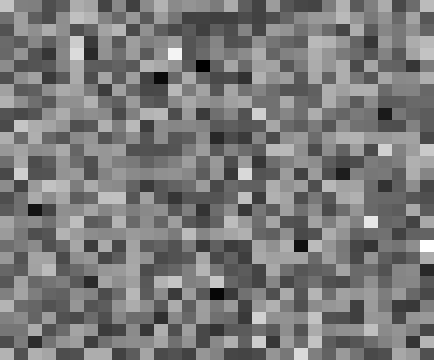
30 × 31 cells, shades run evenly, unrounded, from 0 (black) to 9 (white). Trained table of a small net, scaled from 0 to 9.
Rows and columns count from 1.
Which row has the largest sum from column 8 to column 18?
20
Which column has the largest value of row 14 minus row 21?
22
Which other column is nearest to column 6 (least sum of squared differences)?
24
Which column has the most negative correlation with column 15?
23
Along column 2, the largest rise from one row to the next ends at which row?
11
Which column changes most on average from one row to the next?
31
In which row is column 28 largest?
13
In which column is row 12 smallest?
16
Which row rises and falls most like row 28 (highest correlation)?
25
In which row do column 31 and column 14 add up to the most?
21
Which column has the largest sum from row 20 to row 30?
10
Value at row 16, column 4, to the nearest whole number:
7
